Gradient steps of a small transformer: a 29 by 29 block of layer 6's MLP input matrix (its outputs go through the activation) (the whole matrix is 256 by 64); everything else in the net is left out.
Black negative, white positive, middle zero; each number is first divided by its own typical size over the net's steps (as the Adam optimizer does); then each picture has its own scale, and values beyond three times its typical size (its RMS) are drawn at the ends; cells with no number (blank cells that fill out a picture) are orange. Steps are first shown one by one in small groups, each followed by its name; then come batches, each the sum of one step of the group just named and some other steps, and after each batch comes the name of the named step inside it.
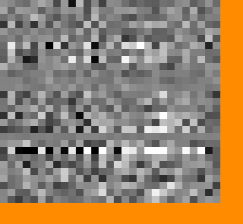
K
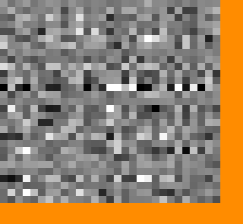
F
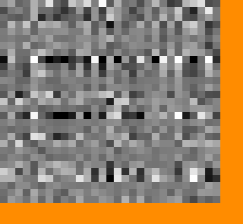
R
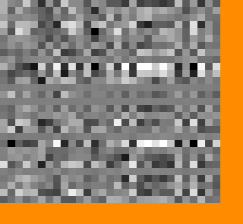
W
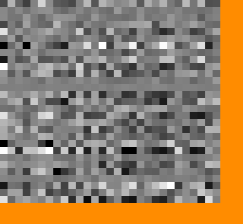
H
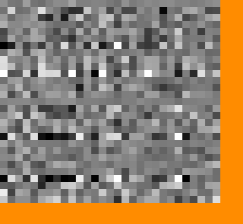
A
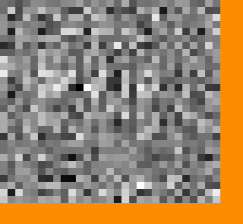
A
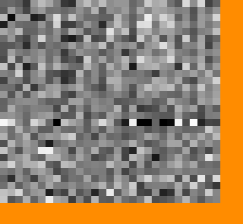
H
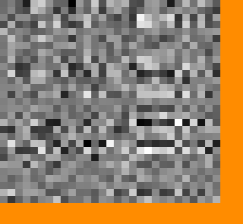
K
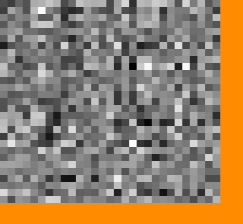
A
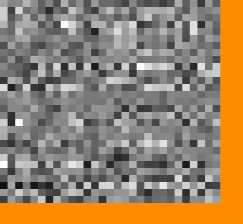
W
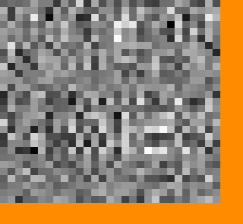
K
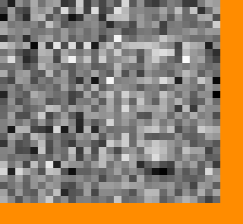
K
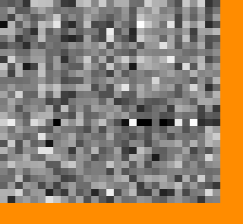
H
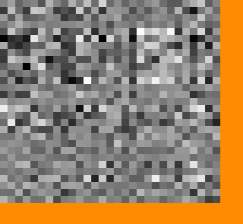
R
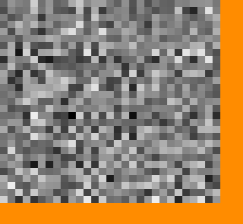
R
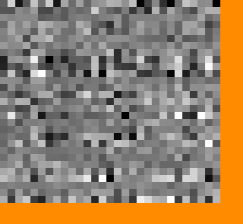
R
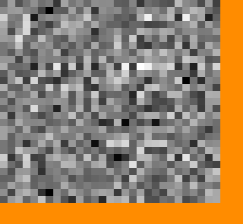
W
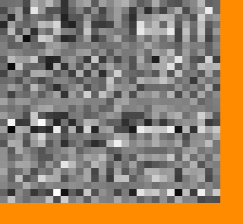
R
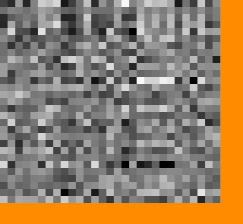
H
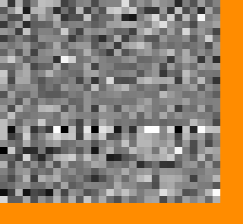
K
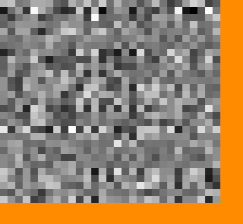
R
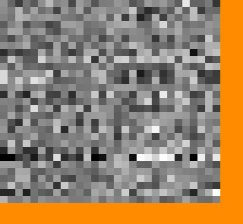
K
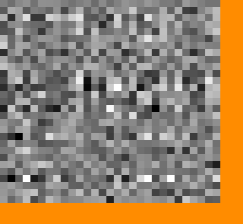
F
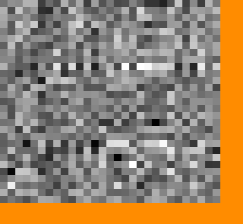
W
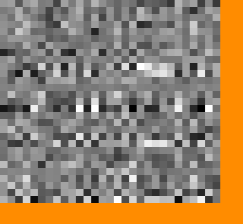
W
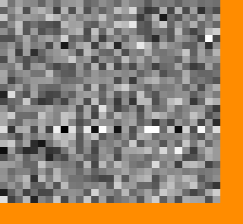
K
